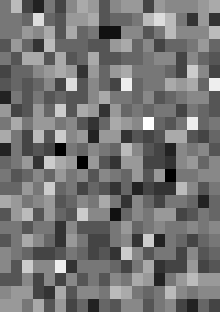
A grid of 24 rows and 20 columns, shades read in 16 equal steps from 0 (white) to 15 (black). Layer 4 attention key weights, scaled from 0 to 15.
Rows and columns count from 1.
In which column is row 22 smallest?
18
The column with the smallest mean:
12
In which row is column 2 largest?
9
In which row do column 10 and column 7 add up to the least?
7
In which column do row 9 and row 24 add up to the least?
6
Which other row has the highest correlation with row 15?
13
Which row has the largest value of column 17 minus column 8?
17
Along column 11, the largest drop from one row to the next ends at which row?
4
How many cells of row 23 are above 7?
8
